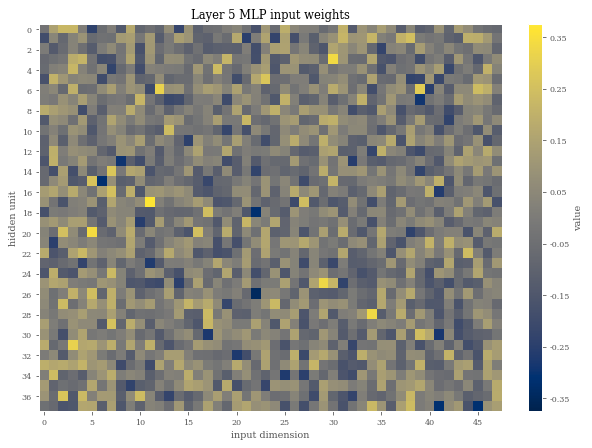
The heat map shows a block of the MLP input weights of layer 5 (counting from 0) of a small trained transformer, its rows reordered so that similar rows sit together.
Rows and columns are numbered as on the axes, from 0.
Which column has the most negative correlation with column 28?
37
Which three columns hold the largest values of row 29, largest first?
7, 17, 9
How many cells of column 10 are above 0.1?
4
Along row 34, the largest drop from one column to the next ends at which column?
2
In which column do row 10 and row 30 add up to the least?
41
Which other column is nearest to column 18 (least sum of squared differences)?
36
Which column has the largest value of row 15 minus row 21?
1
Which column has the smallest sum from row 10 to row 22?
18
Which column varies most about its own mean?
39
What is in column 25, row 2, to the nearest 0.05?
0.15
